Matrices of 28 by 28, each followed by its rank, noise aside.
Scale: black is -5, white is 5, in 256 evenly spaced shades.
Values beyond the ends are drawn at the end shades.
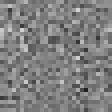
six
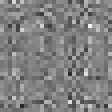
four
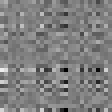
two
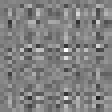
two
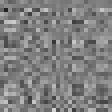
three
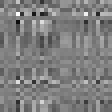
two
